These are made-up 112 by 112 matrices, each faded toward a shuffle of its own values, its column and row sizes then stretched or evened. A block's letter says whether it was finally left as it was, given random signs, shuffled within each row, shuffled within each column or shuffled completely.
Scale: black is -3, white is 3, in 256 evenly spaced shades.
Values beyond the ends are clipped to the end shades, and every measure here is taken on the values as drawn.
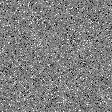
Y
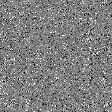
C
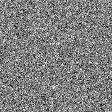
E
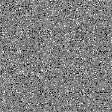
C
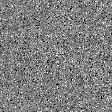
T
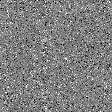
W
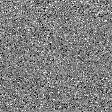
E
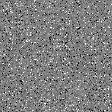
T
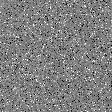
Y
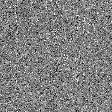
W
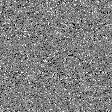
E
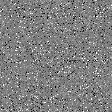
T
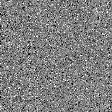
W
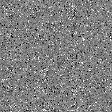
T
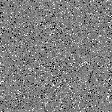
C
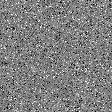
Y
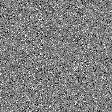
W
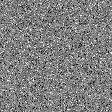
Y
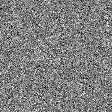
W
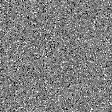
W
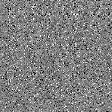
C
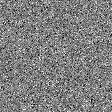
Y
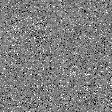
T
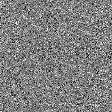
C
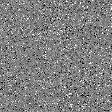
T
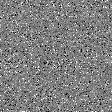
E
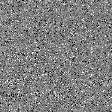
T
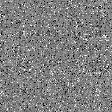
C
